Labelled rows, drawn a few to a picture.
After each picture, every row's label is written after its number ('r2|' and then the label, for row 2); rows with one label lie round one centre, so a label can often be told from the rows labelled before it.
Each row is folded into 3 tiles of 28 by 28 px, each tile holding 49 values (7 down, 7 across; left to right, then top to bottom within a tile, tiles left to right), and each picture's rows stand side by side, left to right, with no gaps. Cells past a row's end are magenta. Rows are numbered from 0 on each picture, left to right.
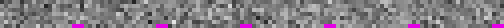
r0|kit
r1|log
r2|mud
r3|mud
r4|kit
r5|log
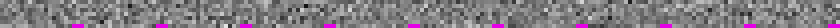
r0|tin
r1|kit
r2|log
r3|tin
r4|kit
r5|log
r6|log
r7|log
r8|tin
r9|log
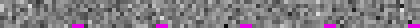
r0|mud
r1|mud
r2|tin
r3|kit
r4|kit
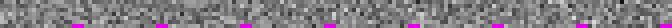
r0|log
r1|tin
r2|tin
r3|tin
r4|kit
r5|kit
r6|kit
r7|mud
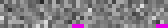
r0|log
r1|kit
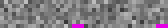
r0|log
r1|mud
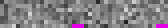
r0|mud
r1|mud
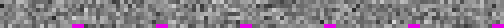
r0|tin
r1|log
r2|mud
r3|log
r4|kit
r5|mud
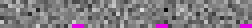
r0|tin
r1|tin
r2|tin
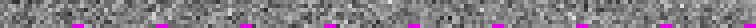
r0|mud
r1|kit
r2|log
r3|mud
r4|mud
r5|kit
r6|kit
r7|log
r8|tin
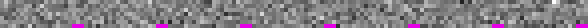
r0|kit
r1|log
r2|mud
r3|log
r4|mud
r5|log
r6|mud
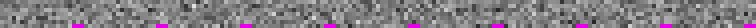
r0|kit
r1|tin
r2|kit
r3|tin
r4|log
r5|tin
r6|mud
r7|tin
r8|log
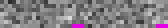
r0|kit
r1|kit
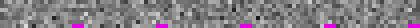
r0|tin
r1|kit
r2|tin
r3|kit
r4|tin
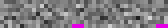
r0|kit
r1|tin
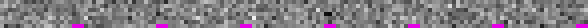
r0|log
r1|log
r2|kit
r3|log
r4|mud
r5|tin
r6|mud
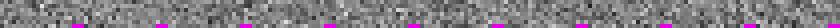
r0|mud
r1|log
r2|kit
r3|kit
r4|log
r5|mud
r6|log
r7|tin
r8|tin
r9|mud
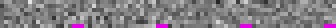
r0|tin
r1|kit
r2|log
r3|mud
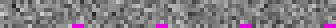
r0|kit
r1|tin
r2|kit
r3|mud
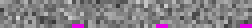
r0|kit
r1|mud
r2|tin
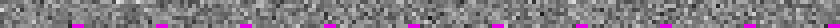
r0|mud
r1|kit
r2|kit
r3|log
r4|tin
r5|mud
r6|kit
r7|log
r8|kit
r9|mud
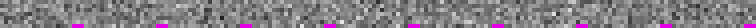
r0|tin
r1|kit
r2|tin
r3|tin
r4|mud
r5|mud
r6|kit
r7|kit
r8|mud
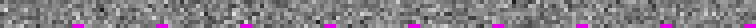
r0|mud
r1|kit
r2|kit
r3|log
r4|log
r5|tin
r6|kit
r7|kit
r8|mud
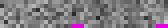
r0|tin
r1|kit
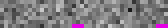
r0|mud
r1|tin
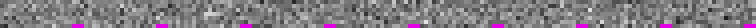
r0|tin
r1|tin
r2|tin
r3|log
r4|kit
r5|mud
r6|kit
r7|log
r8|tin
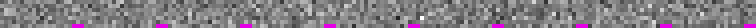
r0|kit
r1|kit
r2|mud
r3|kit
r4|kit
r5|log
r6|tin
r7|mud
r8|mud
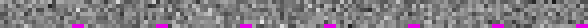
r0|tin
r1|kit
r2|mud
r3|kit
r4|log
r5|mud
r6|log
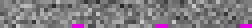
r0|tin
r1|kit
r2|mud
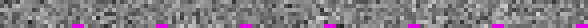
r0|mud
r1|kit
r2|tin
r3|kit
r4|log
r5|mud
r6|log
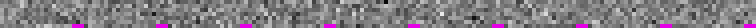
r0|log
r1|mud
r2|mud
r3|kit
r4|log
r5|tin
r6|mud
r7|mud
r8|log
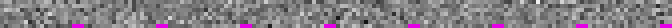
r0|tin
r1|log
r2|log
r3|log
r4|mud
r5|mud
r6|kit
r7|kit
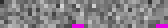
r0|tin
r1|mud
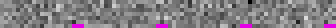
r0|kit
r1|tin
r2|kit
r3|kit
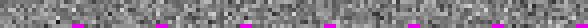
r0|mud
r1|mud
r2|kit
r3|kit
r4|kit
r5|log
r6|log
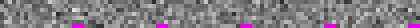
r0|mud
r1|log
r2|mud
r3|log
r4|mud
